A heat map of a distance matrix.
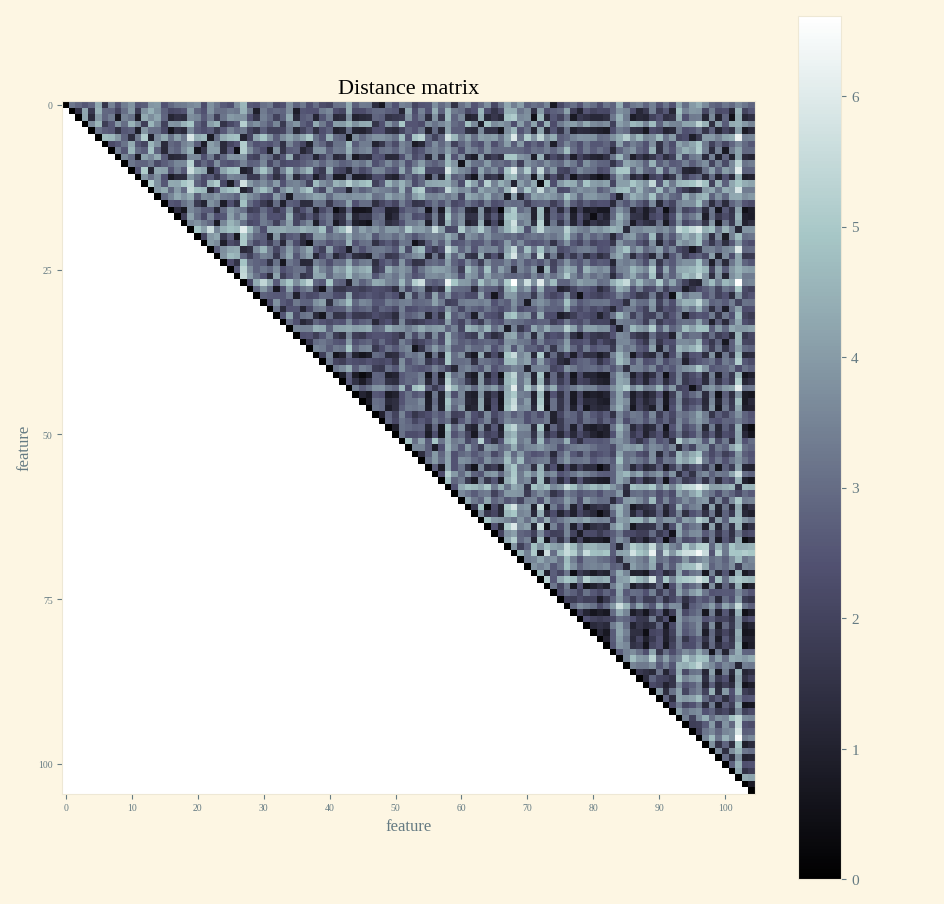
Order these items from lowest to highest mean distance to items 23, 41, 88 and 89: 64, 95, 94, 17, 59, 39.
64, 17, 94, 39, 95, 59
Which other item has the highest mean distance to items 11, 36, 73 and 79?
68
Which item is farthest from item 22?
102
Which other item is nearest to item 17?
80
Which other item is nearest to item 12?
72
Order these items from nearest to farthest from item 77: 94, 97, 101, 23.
97, 101, 23, 94
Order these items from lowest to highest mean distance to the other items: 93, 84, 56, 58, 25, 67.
56, 25, 93, 84, 67, 58
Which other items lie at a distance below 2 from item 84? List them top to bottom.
14, 34, 67, 69
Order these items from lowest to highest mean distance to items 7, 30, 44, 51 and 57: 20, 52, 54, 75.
75, 20, 54, 52
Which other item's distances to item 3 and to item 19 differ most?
63
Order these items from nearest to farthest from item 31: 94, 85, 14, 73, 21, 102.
21, 14, 73, 85, 94, 102
